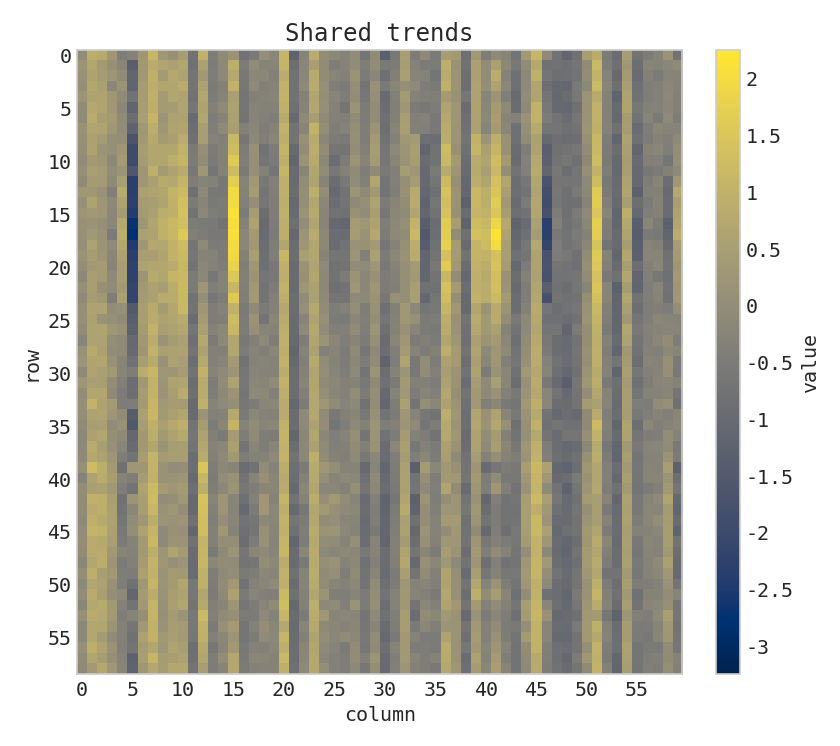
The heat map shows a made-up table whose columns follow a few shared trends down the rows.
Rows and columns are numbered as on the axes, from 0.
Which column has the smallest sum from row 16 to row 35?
5
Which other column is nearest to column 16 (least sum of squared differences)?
28
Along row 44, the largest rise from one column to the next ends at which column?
12
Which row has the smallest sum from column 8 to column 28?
39
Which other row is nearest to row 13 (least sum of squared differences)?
15
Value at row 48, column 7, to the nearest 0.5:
1
